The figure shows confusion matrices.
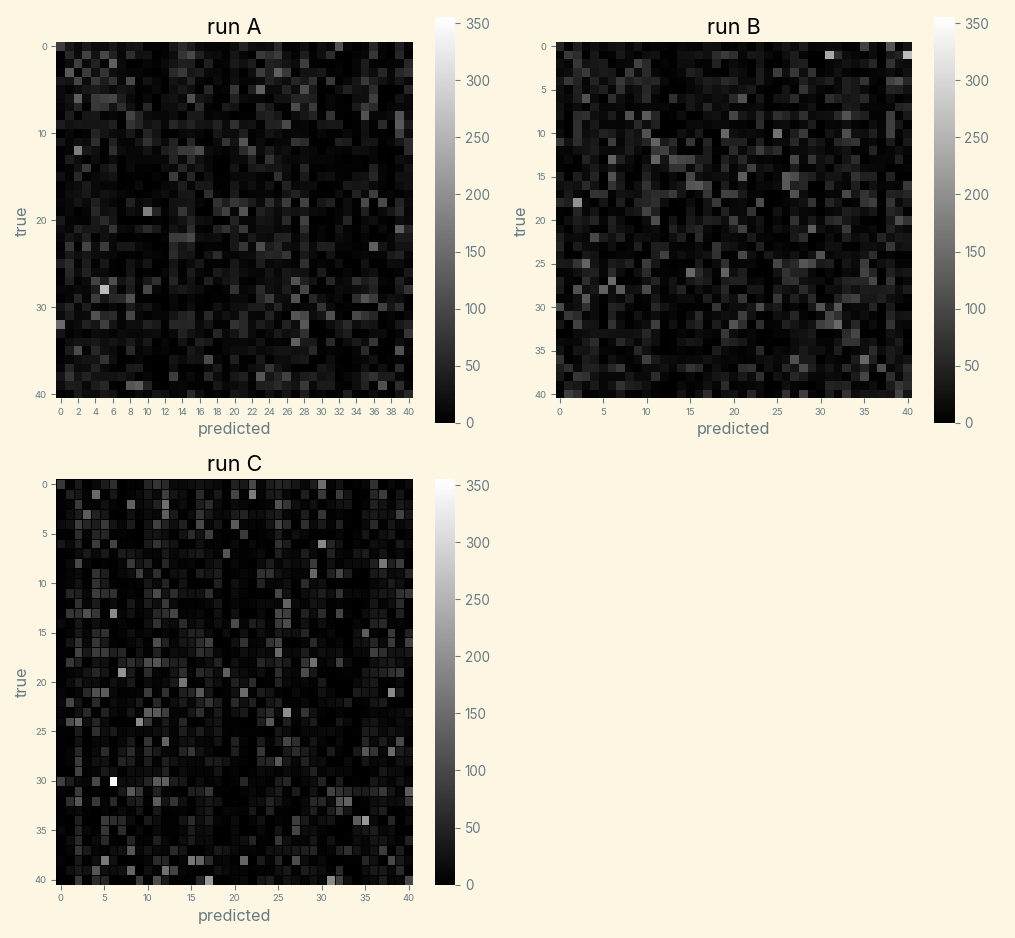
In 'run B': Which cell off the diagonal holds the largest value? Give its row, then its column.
1, 40
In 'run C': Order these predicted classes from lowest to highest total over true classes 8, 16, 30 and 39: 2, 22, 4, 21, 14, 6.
22, 14, 21, 2, 4, 6
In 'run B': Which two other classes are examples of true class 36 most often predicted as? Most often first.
35, 27
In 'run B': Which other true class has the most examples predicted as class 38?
0
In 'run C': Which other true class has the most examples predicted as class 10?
23
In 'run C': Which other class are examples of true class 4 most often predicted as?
20
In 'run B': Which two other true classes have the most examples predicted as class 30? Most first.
24, 32
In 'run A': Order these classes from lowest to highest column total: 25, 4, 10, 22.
22, 10, 25, 4
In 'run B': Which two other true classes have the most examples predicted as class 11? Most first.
13, 20
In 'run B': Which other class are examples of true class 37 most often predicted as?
28
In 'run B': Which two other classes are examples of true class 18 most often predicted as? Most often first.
2, 23
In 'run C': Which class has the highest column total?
2
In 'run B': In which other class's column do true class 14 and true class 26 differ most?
15
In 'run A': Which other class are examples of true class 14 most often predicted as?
3
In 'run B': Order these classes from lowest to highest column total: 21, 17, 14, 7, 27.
14, 17, 7, 21, 27
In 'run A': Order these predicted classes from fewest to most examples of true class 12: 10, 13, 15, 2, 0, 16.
0, 10, 13, 15, 16, 2
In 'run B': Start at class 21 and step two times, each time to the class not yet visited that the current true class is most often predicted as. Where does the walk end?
3
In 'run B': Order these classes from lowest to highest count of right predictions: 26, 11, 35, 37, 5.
35, 5, 26, 37, 11
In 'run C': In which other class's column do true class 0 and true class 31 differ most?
30
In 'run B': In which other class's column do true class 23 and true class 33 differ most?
34
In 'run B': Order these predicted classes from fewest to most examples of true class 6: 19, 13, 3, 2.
19, 2, 13, 3
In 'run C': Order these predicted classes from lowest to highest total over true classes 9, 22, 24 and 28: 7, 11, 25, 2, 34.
34, 7, 11, 25, 2
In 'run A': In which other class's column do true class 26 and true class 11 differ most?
21
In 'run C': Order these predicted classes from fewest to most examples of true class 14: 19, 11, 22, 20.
19, 22, 11, 20
